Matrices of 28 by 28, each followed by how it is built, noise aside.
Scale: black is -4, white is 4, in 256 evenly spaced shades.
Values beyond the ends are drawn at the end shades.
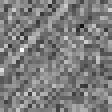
Hankel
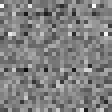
uneven rows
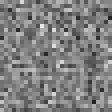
repeating columns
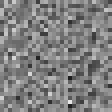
repeating rows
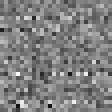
uneven rows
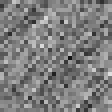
Hankel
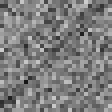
Hankel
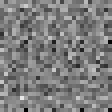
repeating columns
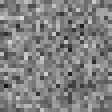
repeating rows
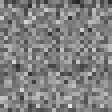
repeating columns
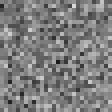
noise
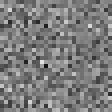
repeating rows
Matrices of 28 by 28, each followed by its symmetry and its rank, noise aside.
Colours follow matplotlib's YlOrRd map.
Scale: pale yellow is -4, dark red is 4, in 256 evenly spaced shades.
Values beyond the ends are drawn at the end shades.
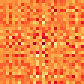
no symmetry, rank three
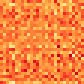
no symmetry, rank six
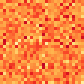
no symmetry, rank six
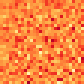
antisymmetric, rank six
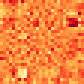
antisymmetric, rank six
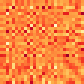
antisymmetric, rank four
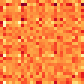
antisymmetric, rank four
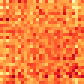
no symmetry, rank four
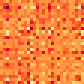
symmetric, rank three
